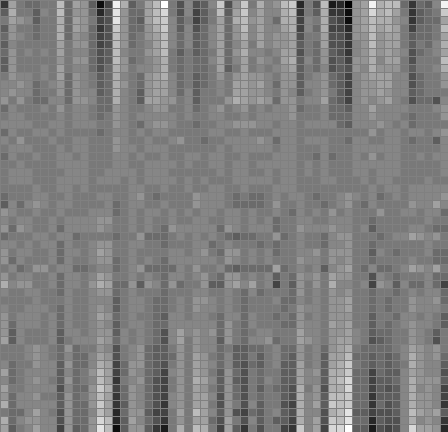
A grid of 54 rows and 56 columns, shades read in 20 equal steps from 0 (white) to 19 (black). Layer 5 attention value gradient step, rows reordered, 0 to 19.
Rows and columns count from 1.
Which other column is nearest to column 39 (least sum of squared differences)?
7
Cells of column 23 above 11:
5
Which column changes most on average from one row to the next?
1
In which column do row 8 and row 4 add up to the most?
44
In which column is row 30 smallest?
52
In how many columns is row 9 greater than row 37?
20
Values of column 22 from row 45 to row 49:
11 10 9 10 10
